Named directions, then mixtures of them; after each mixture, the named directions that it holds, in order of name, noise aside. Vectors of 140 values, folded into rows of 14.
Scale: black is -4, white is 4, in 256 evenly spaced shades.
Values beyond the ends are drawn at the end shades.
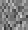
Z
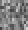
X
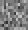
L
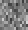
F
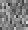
F, L, X.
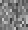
F.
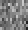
F, X.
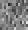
F, L, X.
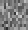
L.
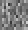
F, L, X.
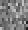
F, X.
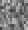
X.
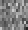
F, X.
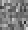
X.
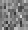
L, X, Z.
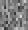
L, Z.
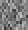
Z.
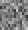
X, Z.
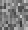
L, X, Z.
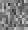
F, L, X.
